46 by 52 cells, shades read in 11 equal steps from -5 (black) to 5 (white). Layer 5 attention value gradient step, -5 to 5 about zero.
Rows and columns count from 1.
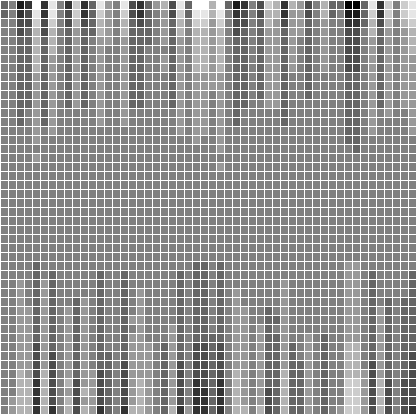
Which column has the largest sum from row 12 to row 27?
28
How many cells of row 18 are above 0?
1
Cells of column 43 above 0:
1
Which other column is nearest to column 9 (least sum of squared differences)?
4
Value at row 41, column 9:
1
